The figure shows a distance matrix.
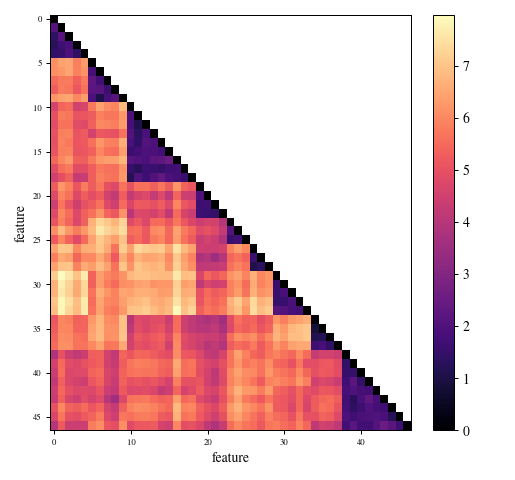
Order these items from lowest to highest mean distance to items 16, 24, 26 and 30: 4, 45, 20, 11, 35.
20, 11, 35, 45, 4
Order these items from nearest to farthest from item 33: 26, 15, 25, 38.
38, 25, 15, 26
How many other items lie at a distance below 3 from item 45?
8
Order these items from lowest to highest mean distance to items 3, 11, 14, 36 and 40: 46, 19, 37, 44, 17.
17, 46, 37, 44, 19
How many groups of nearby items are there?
9
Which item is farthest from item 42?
24
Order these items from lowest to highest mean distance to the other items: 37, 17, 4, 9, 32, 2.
17, 37, 4, 2, 9, 32
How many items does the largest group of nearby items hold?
9
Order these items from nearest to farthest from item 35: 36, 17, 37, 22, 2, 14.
36, 37, 22, 17, 14, 2
